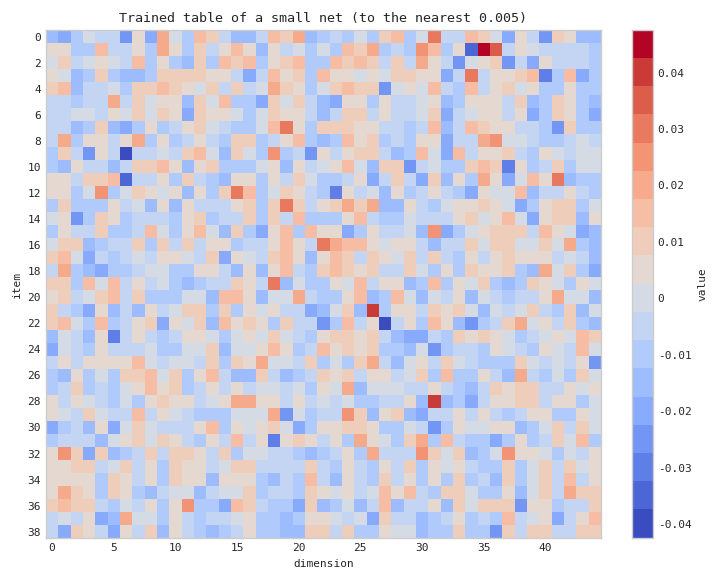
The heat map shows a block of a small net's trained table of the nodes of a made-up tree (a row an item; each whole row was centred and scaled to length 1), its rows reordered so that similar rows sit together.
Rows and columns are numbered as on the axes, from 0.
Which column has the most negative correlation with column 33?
38
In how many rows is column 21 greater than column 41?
9
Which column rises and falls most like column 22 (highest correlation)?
23
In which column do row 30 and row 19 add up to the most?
18
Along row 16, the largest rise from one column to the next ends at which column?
22
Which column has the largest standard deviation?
31
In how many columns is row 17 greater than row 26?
20
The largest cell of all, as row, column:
1, 35
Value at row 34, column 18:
-0.015
